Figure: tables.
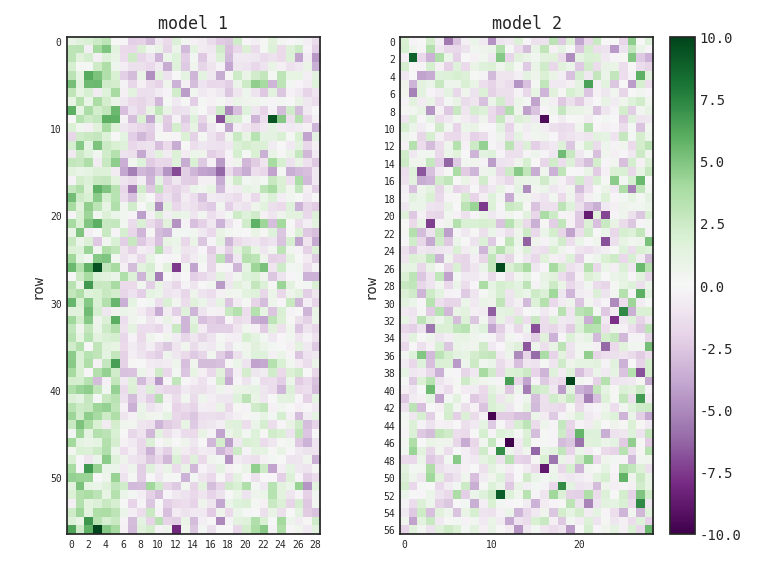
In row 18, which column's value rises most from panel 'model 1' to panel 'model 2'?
7
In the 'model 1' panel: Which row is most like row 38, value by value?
1
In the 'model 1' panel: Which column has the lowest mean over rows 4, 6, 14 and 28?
17
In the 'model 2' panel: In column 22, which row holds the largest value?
32
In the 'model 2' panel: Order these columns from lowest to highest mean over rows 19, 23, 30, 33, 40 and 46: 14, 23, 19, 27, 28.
14, 23, 19, 27, 28
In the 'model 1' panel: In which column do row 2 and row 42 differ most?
7
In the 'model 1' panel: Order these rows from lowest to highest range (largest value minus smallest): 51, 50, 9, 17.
50, 51, 17, 9
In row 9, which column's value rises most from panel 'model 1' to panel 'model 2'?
17
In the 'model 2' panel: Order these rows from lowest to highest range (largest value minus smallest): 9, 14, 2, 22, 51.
22, 14, 51, 9, 2
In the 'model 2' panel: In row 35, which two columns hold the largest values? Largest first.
28, 18
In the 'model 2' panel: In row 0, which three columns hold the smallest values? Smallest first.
5, 10, 20
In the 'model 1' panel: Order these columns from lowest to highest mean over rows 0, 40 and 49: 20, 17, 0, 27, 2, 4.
27, 17, 20, 4, 0, 2
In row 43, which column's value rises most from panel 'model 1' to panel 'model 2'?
26
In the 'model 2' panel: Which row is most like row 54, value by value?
37
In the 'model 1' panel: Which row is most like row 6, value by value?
33
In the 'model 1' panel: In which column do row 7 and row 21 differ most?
21
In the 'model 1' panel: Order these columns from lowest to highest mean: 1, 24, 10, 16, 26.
16, 10, 26, 24, 1
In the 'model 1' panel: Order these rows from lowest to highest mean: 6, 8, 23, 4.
23, 6, 8, 4
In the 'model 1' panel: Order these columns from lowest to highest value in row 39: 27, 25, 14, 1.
27, 14, 25, 1
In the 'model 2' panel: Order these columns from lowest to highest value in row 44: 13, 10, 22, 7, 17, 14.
10, 7, 17, 22, 13, 14
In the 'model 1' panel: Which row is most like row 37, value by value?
32
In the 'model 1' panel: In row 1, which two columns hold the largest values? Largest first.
4, 3
